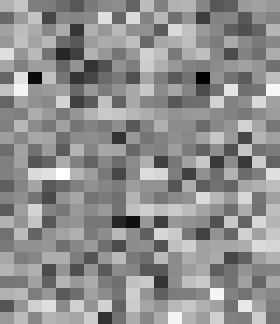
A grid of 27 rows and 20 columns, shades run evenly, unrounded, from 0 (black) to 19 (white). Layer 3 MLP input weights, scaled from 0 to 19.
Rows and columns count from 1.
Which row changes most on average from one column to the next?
7
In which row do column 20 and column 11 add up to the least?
23
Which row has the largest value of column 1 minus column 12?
19
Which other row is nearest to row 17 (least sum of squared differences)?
24
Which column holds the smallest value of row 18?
1
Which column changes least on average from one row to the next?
2
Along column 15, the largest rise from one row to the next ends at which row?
17
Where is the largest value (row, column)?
15, 5
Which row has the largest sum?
26
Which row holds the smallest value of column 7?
6
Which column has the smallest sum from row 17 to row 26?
9
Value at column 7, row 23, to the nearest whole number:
11
